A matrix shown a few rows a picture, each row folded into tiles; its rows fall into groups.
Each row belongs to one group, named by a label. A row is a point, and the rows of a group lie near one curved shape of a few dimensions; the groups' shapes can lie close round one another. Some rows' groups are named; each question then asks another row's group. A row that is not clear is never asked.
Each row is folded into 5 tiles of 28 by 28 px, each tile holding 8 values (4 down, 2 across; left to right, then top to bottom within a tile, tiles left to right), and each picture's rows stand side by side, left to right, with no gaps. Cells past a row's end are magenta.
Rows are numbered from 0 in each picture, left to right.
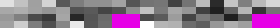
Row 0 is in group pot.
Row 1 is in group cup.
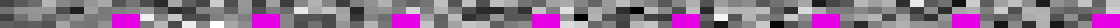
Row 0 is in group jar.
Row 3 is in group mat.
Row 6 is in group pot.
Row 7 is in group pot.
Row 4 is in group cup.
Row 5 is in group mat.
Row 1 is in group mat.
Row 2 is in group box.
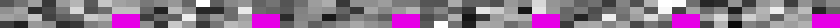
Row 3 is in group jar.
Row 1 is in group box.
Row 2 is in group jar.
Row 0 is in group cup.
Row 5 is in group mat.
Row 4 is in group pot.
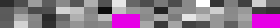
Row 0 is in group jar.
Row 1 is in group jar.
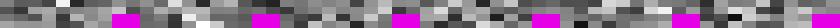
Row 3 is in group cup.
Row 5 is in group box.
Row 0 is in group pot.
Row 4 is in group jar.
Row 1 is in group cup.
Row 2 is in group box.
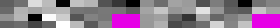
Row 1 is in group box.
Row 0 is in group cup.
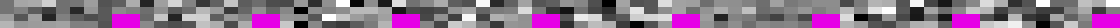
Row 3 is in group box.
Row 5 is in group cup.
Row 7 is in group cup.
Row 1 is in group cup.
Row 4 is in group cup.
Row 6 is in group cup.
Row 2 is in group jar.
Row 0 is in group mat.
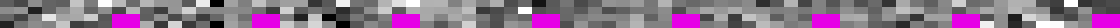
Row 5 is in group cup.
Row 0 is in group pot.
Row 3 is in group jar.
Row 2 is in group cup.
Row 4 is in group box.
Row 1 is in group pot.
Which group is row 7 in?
cup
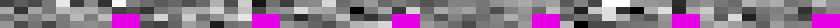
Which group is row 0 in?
jar
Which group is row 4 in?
jar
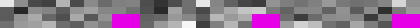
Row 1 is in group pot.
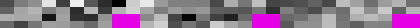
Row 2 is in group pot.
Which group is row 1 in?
pot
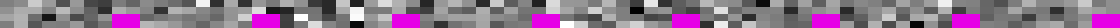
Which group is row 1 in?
pot
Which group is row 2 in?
cup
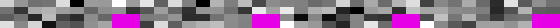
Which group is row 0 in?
pot
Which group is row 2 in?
cup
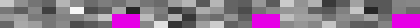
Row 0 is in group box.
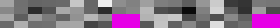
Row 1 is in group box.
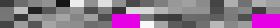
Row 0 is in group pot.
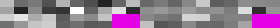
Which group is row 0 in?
box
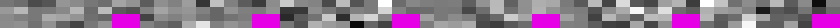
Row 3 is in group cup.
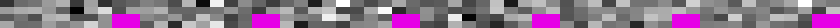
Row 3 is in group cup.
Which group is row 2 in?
jar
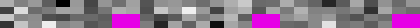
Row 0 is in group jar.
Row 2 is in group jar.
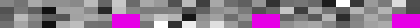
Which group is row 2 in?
pot
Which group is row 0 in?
jar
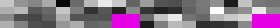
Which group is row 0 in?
pot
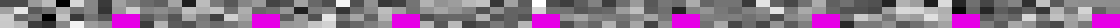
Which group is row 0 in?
box
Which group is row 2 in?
box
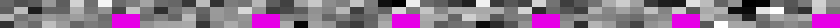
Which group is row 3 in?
jar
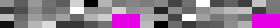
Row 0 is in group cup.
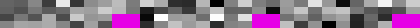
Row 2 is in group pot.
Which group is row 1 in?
cup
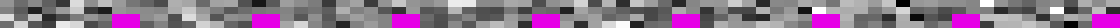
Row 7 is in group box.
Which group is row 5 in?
jar
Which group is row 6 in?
pot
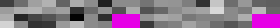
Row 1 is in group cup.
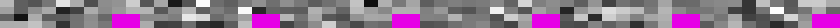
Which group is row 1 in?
jar
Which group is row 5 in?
cup
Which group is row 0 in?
cup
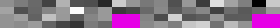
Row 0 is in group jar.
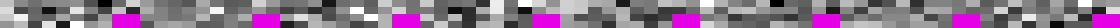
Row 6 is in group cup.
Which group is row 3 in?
box
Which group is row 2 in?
cup
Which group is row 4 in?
pot
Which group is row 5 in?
pot
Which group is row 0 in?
box
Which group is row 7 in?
pot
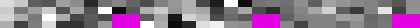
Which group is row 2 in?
jar
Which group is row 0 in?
jar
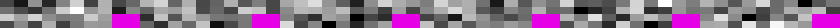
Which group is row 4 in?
box
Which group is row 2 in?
pot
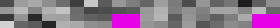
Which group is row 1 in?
box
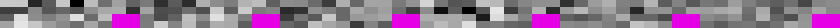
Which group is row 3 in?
box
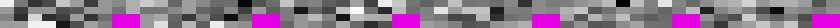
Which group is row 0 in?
cup
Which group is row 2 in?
box
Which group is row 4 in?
pot
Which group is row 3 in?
box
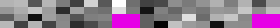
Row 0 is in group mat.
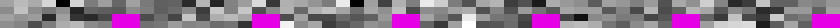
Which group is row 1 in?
pot
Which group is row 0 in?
pot
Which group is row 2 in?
pot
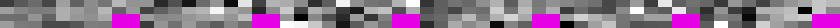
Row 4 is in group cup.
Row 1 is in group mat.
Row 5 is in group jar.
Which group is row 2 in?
cup
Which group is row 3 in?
pot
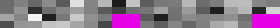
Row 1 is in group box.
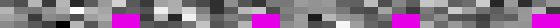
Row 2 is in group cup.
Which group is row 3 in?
pot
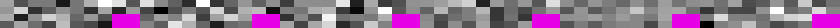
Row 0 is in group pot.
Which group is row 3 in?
pot
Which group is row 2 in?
box
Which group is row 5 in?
cup
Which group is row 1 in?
box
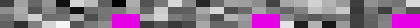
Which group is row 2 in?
pot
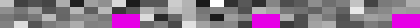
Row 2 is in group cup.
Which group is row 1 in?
cup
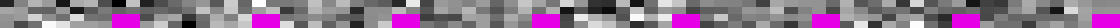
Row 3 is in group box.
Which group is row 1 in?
jar
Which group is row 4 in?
cup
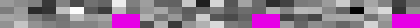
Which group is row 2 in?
box
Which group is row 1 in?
pot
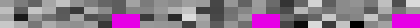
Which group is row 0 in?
cup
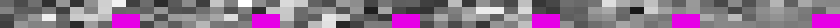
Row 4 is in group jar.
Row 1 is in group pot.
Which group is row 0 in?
pot
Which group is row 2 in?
jar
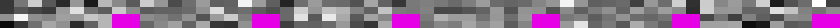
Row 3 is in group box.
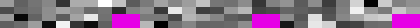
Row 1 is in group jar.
